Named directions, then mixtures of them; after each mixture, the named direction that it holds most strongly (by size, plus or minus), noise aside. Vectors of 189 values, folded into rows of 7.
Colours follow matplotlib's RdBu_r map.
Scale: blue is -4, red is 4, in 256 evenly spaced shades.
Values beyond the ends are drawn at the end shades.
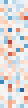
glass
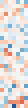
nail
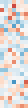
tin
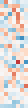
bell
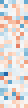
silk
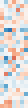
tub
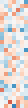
nail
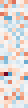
silk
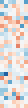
silk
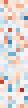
glass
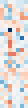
glass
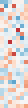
tin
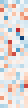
glass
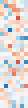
bell
